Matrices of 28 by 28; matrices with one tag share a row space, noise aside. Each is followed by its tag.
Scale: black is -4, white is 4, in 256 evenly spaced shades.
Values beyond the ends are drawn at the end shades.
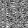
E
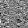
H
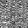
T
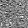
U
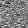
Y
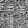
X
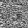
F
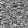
F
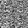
T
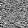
H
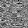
F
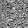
E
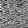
H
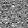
T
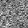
U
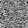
H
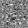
E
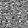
T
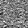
H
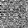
X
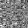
F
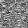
Y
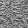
F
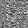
E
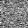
H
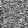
H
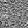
T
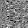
E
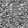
U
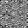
T
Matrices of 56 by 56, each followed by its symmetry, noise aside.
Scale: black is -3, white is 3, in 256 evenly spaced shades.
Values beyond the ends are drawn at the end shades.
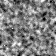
antisymmetric.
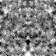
mirrored left to right.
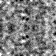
mirrored top to bottom.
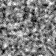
antisymmetric.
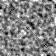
symmetric across the other diagonal.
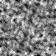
same after a half turn.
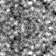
mirrored top to bottom.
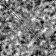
symmetric.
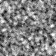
same after a half turn.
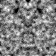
mirrored left to right.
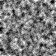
no symmetry.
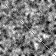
symmetric.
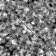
symmetric across the other diagonal.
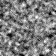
no symmetry.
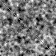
symmetric.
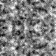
mirrored top to bottom.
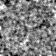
antisymmetric.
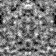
mirrored left to right.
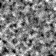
symmetric across the other diagonal.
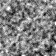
symmetric.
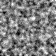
antisymmetric.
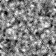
same after a half turn.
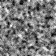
symmetric across the other diagonal.
